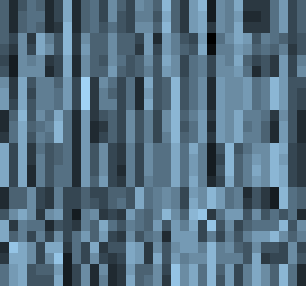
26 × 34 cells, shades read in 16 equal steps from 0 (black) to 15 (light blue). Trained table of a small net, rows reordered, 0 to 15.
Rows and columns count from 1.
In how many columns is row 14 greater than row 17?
4
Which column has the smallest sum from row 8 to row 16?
24
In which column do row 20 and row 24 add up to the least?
8
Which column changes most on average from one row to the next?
31
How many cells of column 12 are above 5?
17
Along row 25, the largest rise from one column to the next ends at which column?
20
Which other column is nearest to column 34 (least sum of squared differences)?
14
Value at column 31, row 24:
5
